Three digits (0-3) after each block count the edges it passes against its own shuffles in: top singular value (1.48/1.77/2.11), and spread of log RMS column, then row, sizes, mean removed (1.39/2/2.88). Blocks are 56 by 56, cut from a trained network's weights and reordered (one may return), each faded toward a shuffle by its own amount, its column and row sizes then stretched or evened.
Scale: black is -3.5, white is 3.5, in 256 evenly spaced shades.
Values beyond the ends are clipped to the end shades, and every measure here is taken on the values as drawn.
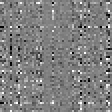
1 3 2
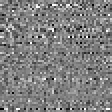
2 0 3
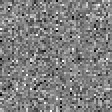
0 2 1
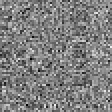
2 0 1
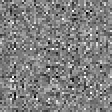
1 2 1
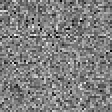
1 0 1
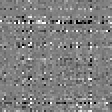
2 2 3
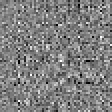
2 2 2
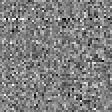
1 1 1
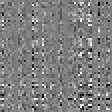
3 3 2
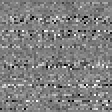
0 0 3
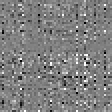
0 3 2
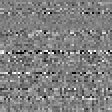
2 0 3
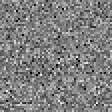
0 0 0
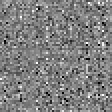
0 2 1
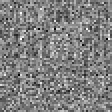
1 0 1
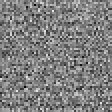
2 0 0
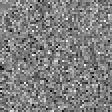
0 0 0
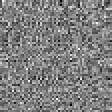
3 0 1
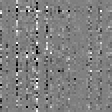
1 3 1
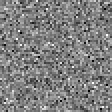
0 0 0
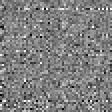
1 1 2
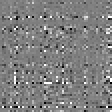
1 3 3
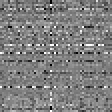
3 1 3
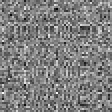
3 2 0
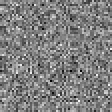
3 0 1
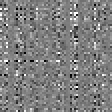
3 3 2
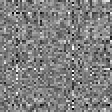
3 2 1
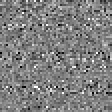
1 0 2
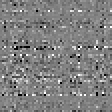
1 2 3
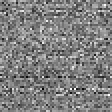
2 0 2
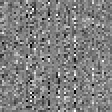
0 3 0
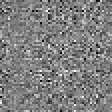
2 2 2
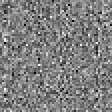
2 1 0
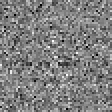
1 0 0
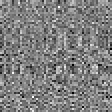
3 2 1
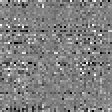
1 2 3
